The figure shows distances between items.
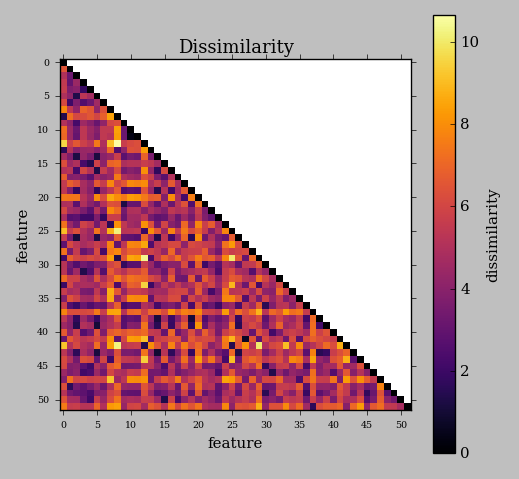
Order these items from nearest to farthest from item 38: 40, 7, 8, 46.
46, 7, 40, 8
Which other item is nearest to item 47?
35
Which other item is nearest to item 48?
1
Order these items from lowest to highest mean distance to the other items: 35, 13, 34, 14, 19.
14, 19, 13, 34, 35
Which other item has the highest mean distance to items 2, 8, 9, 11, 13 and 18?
12
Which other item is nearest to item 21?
9
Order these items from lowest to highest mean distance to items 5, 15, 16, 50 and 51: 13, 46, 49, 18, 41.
49, 46, 13, 18, 41
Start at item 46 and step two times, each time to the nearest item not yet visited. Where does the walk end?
3
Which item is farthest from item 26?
20
